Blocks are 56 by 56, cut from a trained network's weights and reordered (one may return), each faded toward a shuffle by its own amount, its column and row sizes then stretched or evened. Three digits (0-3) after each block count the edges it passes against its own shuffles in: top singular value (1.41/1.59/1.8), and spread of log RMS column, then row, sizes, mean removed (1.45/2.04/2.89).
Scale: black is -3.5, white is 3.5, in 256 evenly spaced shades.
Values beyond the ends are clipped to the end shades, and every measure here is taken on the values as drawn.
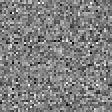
1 1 1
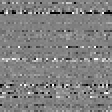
3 0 3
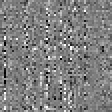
3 3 1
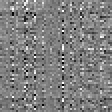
2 3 0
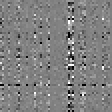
3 3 1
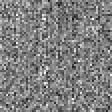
0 1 0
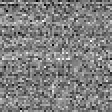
2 0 1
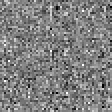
1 1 1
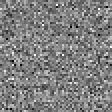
2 1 0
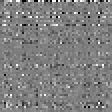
2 1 3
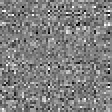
3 2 2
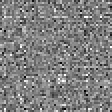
1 2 1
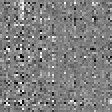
0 3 2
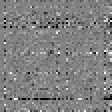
2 2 2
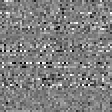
1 0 3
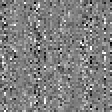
0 3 0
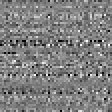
3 1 3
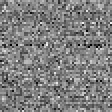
3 0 1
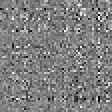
2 2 2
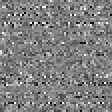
1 0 3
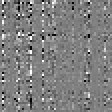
2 3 1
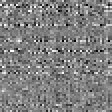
2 0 3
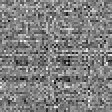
3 1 1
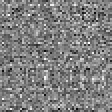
2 1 1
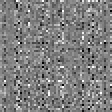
2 3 1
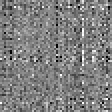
3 2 2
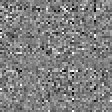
1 2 2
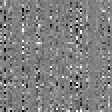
1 3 1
